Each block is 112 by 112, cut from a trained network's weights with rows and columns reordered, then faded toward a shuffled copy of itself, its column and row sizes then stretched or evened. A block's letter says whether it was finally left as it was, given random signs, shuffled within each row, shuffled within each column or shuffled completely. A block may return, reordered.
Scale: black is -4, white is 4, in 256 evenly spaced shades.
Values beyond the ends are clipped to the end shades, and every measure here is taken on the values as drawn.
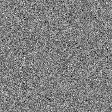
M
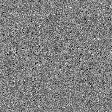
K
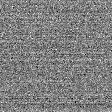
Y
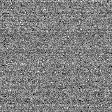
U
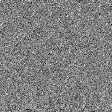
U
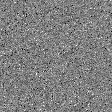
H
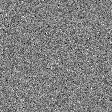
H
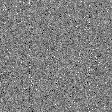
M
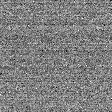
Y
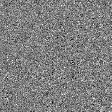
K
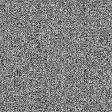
U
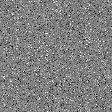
M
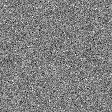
H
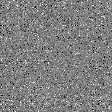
U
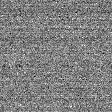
Y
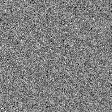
M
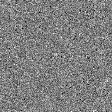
K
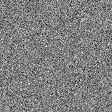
H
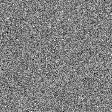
M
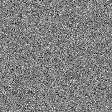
Y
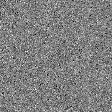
M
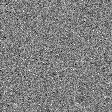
H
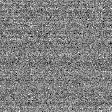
U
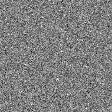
M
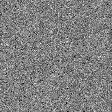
M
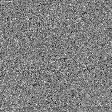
Y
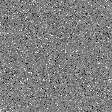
Y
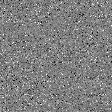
Y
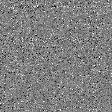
K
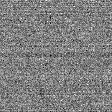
U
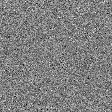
Y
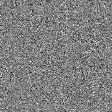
K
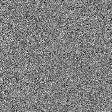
K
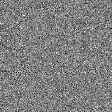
U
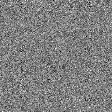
K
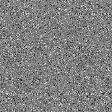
U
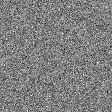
H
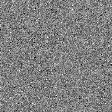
K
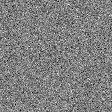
H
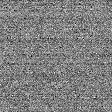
Y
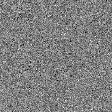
K
